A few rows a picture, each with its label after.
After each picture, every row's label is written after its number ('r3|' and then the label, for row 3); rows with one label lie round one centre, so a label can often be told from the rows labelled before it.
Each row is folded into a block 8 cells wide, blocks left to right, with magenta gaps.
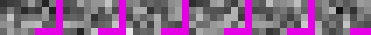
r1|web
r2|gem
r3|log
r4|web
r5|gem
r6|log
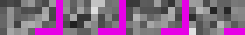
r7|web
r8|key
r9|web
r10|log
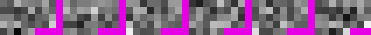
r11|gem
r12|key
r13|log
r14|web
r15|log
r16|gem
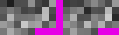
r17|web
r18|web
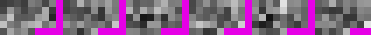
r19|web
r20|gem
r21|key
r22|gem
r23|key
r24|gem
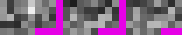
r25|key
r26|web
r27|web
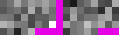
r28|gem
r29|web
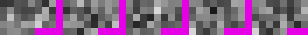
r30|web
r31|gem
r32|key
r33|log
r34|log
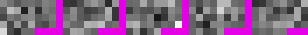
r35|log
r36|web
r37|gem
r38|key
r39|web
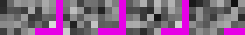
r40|gem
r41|log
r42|gem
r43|web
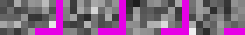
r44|gem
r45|key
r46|web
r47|log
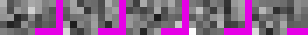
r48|key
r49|log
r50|gem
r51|log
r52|log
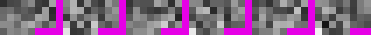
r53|web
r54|log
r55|web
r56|log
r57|web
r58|log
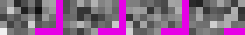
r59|log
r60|gem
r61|log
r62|web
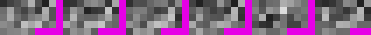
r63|web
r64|web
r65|web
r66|web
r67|key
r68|web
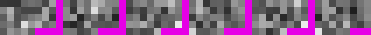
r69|web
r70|key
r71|gem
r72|log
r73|gem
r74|log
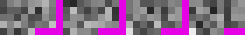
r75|gem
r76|web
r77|log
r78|log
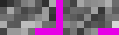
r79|web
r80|gem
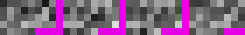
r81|web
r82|gem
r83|gem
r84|web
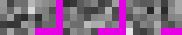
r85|key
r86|web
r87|log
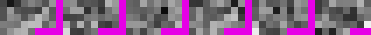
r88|web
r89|log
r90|gem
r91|web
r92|log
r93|gem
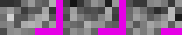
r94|web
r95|web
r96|web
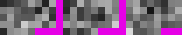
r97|web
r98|gem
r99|log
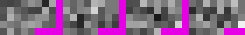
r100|web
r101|key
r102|gem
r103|gem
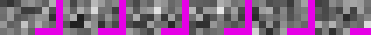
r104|web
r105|key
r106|key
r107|key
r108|log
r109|gem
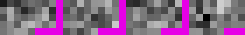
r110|web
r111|gem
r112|web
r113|key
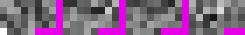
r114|log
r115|web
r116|web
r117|key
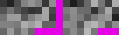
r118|web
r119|web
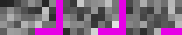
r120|web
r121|gem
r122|gem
